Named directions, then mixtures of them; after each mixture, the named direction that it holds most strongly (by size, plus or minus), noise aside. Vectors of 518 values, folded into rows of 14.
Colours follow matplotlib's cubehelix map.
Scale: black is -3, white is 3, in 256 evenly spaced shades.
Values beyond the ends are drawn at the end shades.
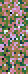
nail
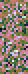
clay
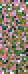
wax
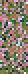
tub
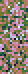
nail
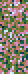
wax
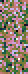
clay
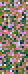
wax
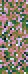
tub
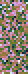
wax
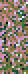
tub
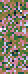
clay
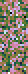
nail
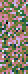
tub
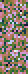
clay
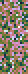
nail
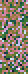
tub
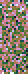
wax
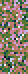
nail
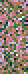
tub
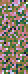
wax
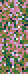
nail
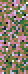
wax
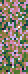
nail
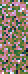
wax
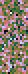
nail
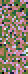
wax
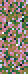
tub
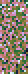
wax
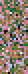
nail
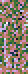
clay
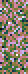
tub
